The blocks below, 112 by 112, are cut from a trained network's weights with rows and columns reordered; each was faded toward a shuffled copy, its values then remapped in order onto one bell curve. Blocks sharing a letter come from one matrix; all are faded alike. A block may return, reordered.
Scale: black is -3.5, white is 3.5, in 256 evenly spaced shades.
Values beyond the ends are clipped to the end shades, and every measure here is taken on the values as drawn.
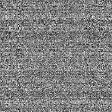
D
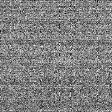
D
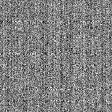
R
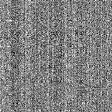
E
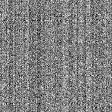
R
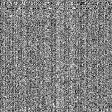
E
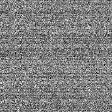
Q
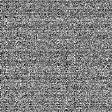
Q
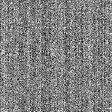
R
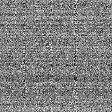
Q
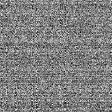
Q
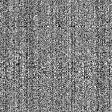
E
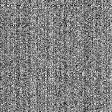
E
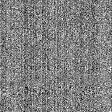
R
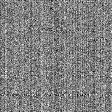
E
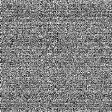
Q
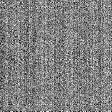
E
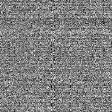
D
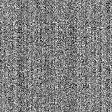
R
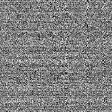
D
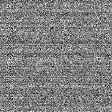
Q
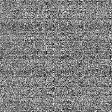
D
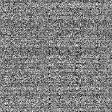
D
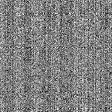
E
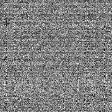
D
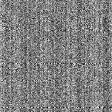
E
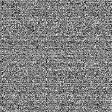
D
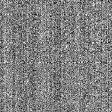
R
